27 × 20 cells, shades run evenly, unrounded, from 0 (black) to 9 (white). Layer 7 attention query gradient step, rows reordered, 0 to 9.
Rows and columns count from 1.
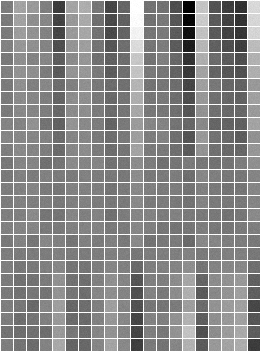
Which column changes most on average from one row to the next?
15
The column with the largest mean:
11
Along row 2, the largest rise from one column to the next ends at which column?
16
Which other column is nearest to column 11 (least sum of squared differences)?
20
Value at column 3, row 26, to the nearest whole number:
4
